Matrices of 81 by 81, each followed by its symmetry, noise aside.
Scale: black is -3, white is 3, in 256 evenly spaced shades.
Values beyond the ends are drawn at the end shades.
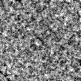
symmetric across the other diagonal.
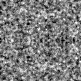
mirrored top to bottom.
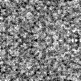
mirrored top to bottom.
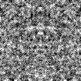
mirrored left to right.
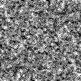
same after a half turn.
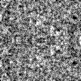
mirrored top to bottom.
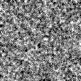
antisymmetric.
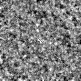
symmetric across the other diagonal.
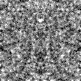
mirrored left to right.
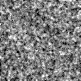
antisymmetric.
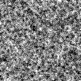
no symmetry.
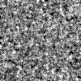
antisymmetric.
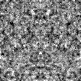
mirrored left to right.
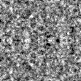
mirrored top to bottom.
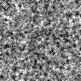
symmetric.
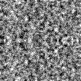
mirrored top to bottom.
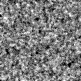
no symmetry.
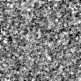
no symmetry.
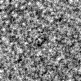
symmetric.
